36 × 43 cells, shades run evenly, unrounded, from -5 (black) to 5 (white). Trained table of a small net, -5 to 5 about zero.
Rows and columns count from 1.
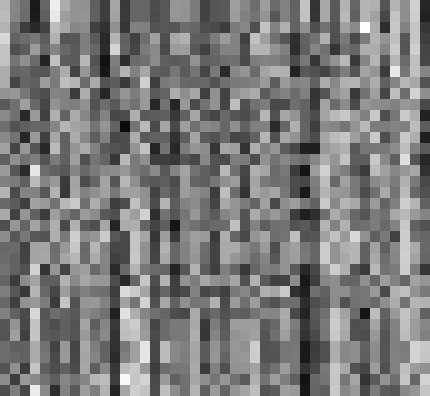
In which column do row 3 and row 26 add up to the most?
37
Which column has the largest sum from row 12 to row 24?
41
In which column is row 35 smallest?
31
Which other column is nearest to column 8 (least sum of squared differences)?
33
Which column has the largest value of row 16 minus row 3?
4
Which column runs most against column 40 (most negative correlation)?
11
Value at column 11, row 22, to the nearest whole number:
3
